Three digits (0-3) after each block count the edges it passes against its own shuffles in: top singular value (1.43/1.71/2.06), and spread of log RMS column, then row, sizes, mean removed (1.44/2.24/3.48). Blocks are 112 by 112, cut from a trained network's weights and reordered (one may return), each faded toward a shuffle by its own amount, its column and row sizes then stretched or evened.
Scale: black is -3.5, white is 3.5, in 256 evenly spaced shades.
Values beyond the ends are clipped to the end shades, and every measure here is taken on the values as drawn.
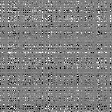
3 3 3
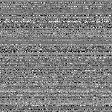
3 0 3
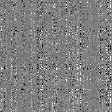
1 3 2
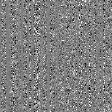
0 3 1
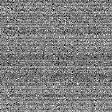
3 2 0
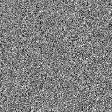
1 1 0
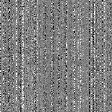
3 3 0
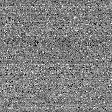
1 0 1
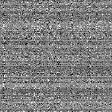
3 2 1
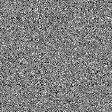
0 1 2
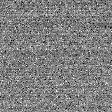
1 0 0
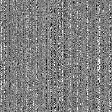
3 3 0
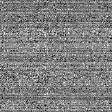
3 2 1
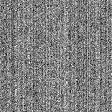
3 0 0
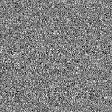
2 0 2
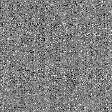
0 0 2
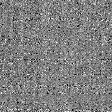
0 0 2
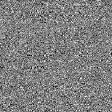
1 0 2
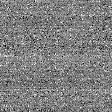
1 1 1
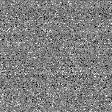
0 0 1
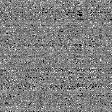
1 1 2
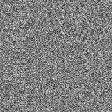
2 0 0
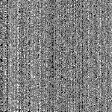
3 2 1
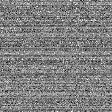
3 0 1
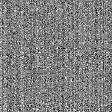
2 0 2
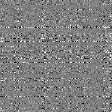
2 2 3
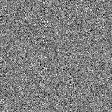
0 1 0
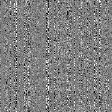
2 3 0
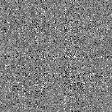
0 2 2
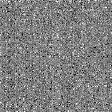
0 0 2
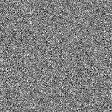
1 1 0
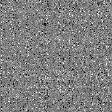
0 2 0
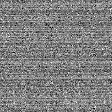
3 1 0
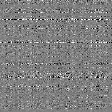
2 1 3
